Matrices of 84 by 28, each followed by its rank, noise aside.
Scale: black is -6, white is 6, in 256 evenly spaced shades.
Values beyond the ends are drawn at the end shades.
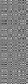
two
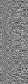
four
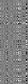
two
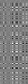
one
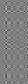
one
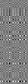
one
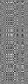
two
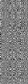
four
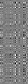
two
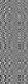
two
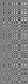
one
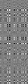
one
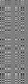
one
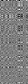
two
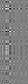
one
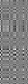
one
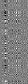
two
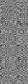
four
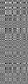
one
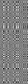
one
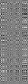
two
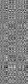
three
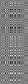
one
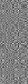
four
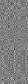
three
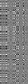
two
